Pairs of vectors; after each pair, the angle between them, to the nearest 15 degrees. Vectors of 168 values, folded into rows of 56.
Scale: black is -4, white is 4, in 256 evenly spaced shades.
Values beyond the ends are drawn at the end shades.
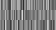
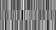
165 degrees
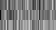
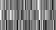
135 degrees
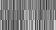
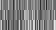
15 degrees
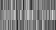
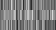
15 degrees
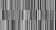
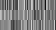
75 degrees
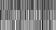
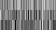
165 degrees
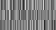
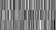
45 degrees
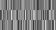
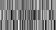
150 degrees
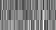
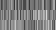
75 degrees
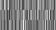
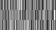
105 degrees
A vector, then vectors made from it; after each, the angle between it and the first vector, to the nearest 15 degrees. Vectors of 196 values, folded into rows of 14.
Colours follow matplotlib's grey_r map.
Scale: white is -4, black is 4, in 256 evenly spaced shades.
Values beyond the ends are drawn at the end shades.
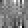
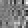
120 degrees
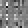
120 degrees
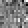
120 degrees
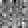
135 degrees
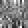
30 degrees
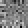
135 degrees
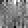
45 degrees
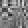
60 degrees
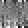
120 degrees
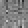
135 degrees
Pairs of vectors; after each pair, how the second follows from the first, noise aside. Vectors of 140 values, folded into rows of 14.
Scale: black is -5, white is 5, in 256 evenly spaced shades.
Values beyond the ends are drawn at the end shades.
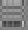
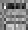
reversed, scaled up.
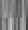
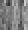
wrapped around, negated.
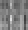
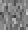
shuffled.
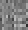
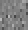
negated, partly zeroed.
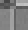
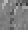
negated, partly zeroed.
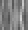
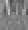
wrapped around, partly zeroed.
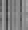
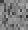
shuffled.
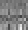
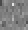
wrapped around, partly zeroed.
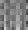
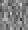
shuffled.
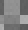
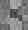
wrapped around, negated.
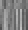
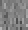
negated, partly zeroed.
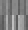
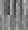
reversed, negated.
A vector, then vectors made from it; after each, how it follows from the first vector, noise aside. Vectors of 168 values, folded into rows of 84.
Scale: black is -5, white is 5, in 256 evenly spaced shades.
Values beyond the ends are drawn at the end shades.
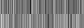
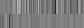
wrapped around, partly zeroed.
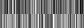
reversed, negated, scaled up.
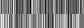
scaled up.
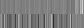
reversed, partly zeroed.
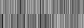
wrapped around.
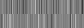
reversed, negated, partly zeroed.
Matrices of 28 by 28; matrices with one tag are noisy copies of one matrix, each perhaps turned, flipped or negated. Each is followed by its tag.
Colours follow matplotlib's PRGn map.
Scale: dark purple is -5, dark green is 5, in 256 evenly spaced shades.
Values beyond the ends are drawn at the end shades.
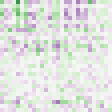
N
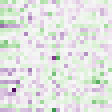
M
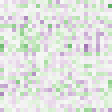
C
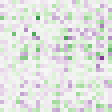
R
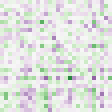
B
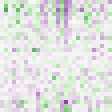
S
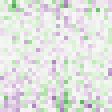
S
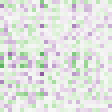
R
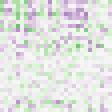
N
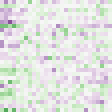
M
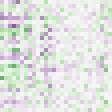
N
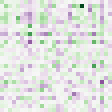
B
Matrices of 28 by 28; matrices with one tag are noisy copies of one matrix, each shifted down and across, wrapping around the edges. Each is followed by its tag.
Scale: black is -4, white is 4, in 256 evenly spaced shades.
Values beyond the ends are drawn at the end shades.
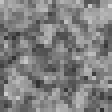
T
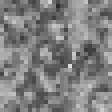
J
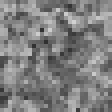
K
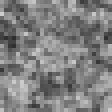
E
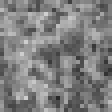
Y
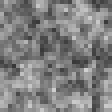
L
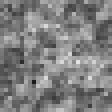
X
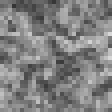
K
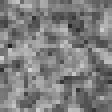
K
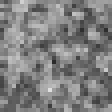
J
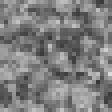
E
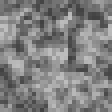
L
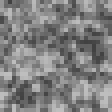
E
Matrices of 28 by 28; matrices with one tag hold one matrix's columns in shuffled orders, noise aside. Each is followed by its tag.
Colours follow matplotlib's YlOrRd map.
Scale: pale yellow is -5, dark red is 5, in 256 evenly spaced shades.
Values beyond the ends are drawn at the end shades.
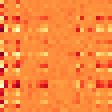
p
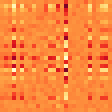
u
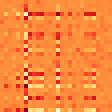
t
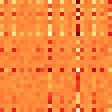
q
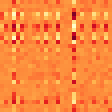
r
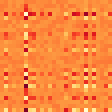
t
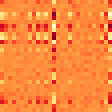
r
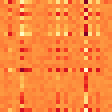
q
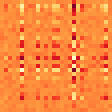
u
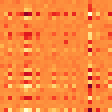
t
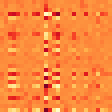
t
